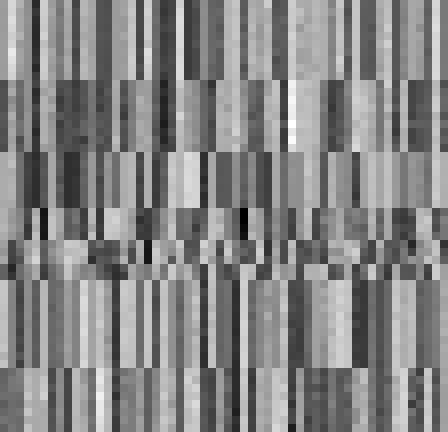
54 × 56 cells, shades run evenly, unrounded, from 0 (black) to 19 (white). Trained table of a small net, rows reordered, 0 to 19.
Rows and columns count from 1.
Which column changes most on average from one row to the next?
52
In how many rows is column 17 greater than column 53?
47
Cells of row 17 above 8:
32
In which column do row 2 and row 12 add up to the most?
37
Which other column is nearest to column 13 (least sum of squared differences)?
36
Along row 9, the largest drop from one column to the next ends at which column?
24
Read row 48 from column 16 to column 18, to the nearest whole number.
10 10 11
